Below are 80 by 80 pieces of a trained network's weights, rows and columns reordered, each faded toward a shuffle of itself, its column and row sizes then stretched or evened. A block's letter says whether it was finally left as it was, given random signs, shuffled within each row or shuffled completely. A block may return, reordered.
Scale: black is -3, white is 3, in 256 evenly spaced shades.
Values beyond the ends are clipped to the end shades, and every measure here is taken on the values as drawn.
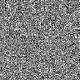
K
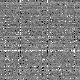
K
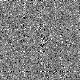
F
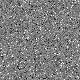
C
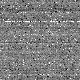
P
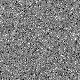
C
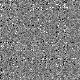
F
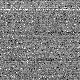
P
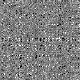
K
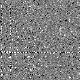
K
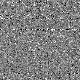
P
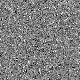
C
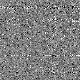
F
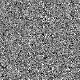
F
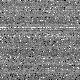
P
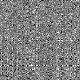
K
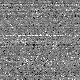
P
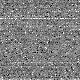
P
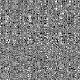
K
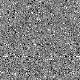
F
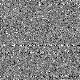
P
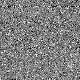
P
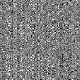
K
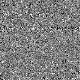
F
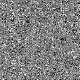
F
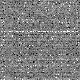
K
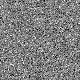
C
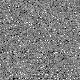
P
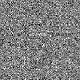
K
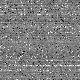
P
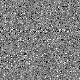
P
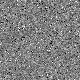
C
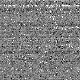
K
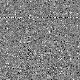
F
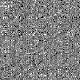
K
